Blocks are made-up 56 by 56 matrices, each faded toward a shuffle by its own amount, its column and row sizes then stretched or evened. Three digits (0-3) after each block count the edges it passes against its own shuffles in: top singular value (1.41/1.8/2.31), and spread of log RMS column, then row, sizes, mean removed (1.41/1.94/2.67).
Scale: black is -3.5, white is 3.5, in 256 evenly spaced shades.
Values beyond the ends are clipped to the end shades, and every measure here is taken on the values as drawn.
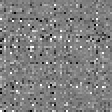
1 2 2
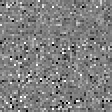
0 0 2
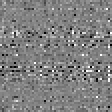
1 1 3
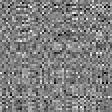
3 0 2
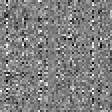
2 3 1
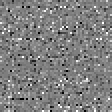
0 0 2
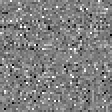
0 0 1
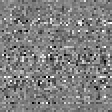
1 0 3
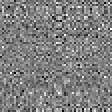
3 0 2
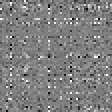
1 2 3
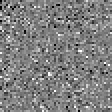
1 1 1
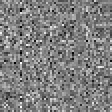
2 2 1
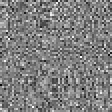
2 0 0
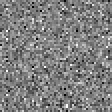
0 1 0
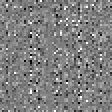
0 3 1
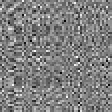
3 2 0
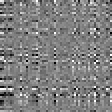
3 3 3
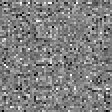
2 1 1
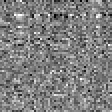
2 0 2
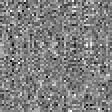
2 1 1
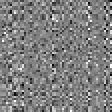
3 3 0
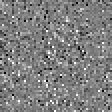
0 1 1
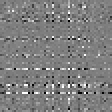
3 2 3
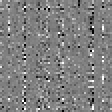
2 3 1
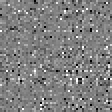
2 2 2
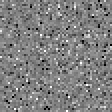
1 0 0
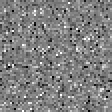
0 0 1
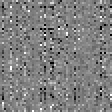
2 3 1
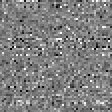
2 0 2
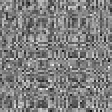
3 0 2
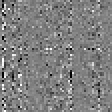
2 3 1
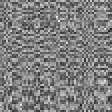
3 1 0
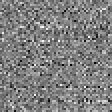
2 0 2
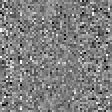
1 2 0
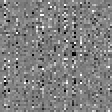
0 3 1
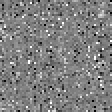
1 1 0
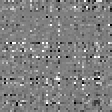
1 2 3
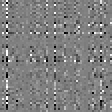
3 3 2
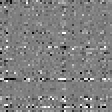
2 2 3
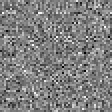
2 0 1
